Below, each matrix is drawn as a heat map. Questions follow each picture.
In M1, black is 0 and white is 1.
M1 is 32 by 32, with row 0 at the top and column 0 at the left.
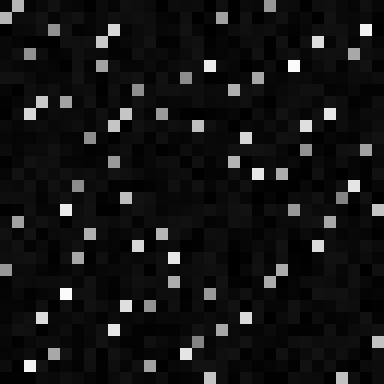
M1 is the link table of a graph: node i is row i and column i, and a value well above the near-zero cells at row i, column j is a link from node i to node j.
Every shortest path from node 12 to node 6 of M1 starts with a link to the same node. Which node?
node 30
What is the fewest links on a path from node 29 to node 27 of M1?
4
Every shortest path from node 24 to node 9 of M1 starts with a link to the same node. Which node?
node 17
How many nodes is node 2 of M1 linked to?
3
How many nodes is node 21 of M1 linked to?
2
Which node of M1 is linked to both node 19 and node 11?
node 7
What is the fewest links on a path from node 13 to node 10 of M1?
2
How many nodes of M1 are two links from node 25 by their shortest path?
3
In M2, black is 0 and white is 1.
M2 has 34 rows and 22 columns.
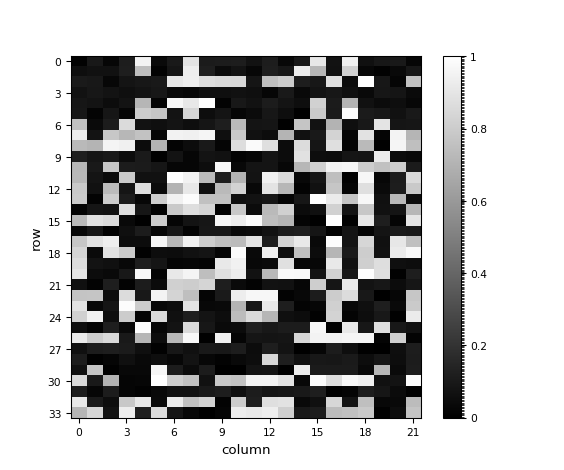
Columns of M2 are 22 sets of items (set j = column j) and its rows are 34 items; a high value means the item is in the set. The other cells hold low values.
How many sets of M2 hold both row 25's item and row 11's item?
1
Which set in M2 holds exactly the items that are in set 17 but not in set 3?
15
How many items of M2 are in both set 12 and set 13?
9
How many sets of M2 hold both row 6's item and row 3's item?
0
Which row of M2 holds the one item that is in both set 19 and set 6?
20
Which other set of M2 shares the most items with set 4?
7
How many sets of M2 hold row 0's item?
4
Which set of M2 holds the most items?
16
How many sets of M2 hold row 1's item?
5
